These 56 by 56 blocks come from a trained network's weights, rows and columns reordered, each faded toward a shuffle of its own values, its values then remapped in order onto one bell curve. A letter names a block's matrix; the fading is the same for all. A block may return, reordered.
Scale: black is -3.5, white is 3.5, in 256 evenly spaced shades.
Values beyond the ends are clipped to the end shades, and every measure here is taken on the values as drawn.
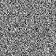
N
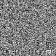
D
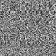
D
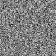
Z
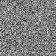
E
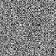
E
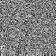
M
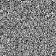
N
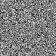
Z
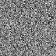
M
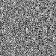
M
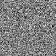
N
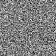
N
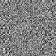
E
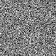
M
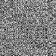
D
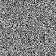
Z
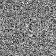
N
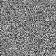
D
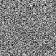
N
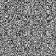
D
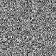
D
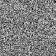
N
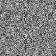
M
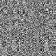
D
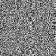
E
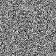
Z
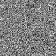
Z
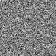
Z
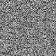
E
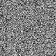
Z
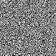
N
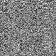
Z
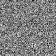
N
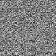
D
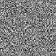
E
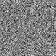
Z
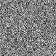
Z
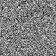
Z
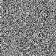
N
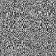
E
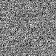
N
